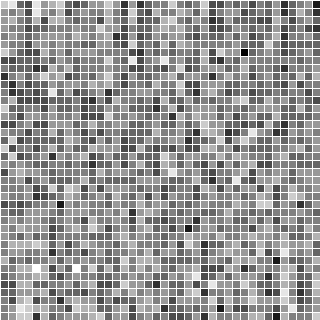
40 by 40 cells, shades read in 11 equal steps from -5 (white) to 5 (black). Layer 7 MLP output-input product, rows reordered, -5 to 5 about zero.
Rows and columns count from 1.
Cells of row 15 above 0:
14
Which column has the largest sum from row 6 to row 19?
36
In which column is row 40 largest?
35
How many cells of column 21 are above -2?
33
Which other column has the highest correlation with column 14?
8
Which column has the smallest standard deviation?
39
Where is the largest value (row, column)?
7, 31
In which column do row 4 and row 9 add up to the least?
23
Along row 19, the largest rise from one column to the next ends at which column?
2
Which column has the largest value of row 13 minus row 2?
5
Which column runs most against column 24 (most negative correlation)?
9
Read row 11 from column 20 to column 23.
-2 0 0 -3
